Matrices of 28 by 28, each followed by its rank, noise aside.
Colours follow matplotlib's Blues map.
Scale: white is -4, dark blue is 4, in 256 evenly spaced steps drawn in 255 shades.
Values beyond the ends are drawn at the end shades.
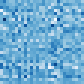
five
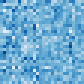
five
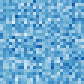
seven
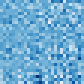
five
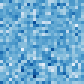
six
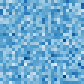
seven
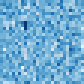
six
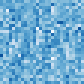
six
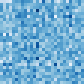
six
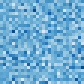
seven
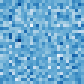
six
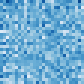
seven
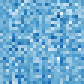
eight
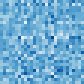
five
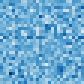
eight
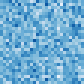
seven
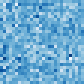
six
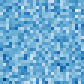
eight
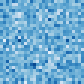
seven
